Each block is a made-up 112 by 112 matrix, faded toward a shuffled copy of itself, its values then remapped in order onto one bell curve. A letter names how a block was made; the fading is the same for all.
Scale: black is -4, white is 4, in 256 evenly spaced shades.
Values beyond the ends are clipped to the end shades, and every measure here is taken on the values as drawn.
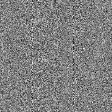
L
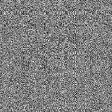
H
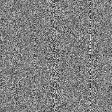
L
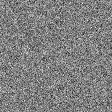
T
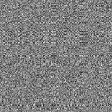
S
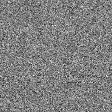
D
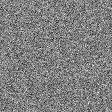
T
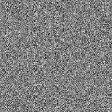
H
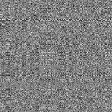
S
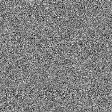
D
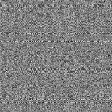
S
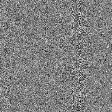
L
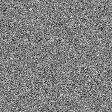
D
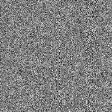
L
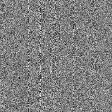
L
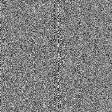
L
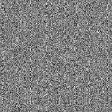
H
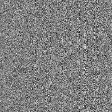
L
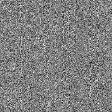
L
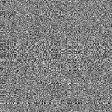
S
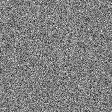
T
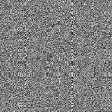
H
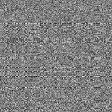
S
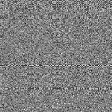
S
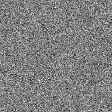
D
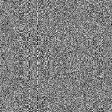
H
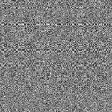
S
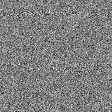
D
